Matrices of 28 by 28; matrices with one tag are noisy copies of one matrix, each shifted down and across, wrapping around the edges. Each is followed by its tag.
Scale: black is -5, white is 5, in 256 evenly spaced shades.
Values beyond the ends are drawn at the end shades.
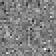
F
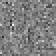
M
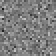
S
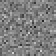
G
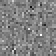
M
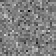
F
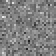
F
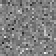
F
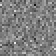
S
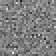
G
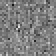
M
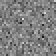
S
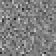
S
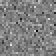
S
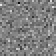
G
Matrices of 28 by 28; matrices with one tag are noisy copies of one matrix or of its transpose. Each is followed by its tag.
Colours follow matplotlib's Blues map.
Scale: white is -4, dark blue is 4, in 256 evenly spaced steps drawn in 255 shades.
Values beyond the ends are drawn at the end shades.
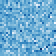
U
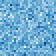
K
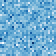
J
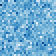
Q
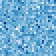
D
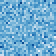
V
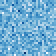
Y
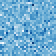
J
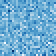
U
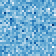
Y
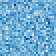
D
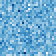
Y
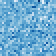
J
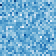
Q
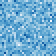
Q
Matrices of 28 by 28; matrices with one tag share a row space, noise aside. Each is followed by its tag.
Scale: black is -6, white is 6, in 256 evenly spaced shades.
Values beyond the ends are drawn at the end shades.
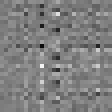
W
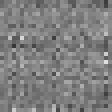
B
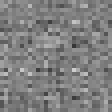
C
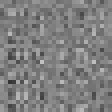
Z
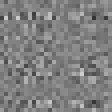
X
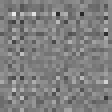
B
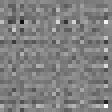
B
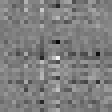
W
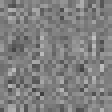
Z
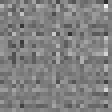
B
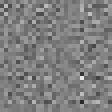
X
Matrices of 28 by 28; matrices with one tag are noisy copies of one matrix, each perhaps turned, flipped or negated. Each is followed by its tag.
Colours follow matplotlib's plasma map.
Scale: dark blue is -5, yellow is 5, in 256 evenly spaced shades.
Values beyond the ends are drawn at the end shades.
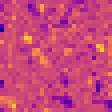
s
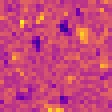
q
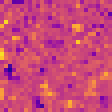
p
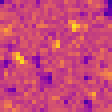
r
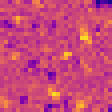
r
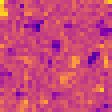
r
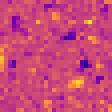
q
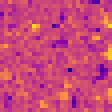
p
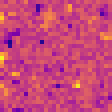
p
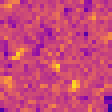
r
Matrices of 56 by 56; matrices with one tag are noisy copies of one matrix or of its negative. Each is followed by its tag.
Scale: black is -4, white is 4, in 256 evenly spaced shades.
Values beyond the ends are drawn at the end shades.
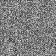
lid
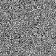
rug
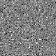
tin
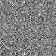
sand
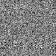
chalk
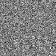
chalk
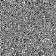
sand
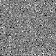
tin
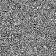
rug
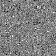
rug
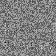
chalk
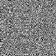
tin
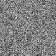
lid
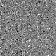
sand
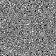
tin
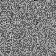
rug
